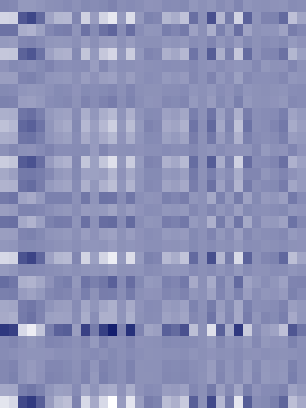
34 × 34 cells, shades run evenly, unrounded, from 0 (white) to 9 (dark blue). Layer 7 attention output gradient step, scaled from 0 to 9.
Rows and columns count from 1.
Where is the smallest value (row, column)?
34, 13
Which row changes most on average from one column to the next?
28
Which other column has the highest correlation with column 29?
6
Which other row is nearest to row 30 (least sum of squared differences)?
8
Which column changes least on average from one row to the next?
23
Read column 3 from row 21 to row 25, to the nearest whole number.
5 7 5 3 4
